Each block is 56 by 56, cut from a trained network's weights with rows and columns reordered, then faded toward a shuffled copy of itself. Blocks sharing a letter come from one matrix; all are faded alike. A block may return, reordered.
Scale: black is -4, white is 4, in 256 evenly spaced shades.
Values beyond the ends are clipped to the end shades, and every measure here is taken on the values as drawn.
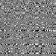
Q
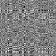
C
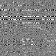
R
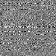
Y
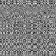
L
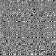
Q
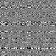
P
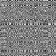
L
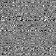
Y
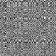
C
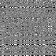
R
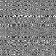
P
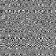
Q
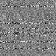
Y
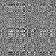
C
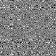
Y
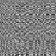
L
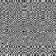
L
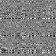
R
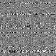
Y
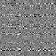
P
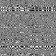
R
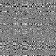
P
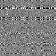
R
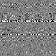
R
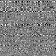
Q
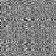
C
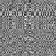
L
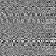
C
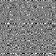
P
